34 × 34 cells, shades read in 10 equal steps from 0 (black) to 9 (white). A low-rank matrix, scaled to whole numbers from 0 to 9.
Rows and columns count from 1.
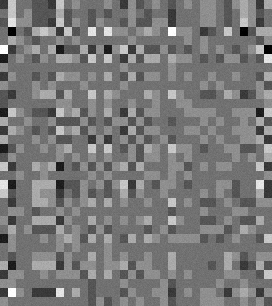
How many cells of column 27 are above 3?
29
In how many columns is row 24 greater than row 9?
8
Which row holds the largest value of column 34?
7
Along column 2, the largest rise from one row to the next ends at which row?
5
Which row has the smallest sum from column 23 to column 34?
30
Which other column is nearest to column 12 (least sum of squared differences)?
14
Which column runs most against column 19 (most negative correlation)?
26
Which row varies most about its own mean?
4
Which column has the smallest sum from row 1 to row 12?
1
